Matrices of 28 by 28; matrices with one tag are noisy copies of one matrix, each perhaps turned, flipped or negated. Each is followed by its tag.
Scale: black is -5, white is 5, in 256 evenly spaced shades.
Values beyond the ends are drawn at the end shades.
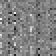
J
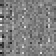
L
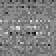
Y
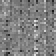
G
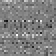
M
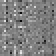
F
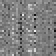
M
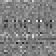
M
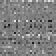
M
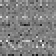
J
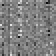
G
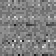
J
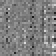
L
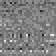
F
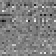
F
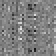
M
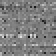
G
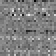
J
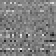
F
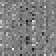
Y
